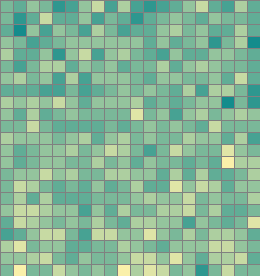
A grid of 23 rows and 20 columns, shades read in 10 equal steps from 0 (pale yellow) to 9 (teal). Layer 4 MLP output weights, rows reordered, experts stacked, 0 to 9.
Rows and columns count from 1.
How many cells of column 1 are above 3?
19
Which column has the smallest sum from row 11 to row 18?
14
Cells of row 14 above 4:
11
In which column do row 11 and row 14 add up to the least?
18
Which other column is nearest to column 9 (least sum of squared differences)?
6
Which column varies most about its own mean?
2
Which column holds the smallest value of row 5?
7
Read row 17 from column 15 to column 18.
2 5 4 5
